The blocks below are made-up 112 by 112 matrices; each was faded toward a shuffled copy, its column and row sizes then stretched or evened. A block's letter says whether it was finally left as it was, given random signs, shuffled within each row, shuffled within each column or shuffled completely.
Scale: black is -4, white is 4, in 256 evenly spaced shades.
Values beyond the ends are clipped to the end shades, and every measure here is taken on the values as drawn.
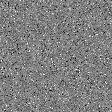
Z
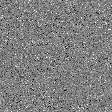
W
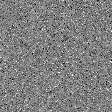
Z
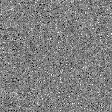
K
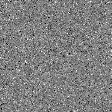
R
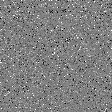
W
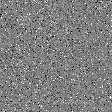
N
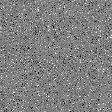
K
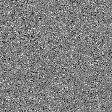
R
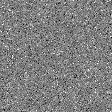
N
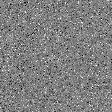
N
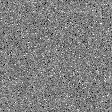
Z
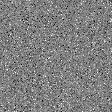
N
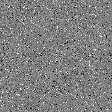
R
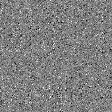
K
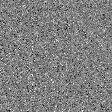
N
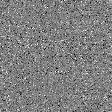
K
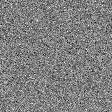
Z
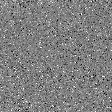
W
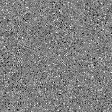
K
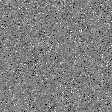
Z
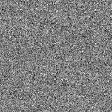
K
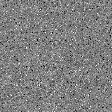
K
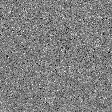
W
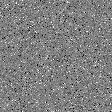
Z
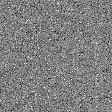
N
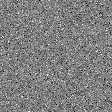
Z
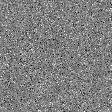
N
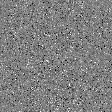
R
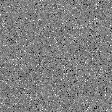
R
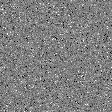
W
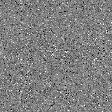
K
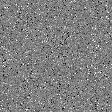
N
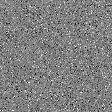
W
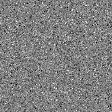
R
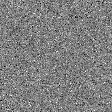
W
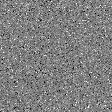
W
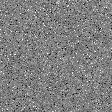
Z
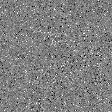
R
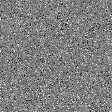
N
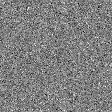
W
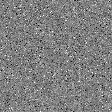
N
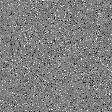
N
